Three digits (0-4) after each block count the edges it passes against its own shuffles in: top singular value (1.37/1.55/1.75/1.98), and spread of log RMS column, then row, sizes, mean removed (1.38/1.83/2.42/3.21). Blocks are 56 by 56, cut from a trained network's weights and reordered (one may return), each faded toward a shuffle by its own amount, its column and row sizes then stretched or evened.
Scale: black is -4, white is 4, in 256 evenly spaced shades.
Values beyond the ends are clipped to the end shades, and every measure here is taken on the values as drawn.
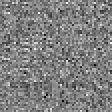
3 2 1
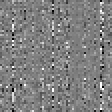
1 4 1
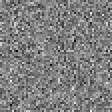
3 2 0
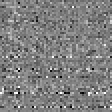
3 1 3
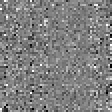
1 3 2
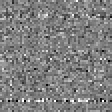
2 0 3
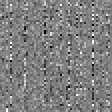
2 4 0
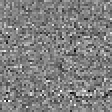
1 1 2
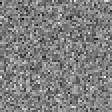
0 0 0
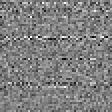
4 0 3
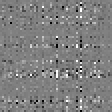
4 3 3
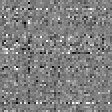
1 2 3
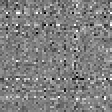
3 2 2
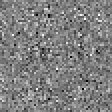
1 2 1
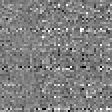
2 2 3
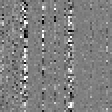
4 4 0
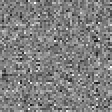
1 2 1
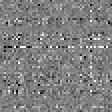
3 1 3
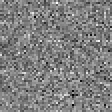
1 0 1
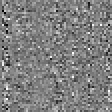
3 3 0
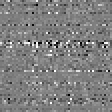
3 1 4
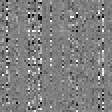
2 4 1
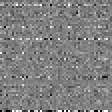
4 1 3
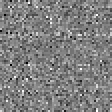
1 1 2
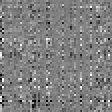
4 4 2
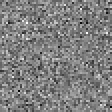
0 1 1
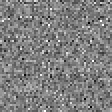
2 0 1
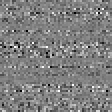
0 0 4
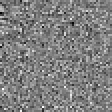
1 2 0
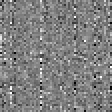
1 3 1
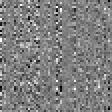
4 4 0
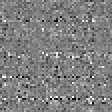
3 2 3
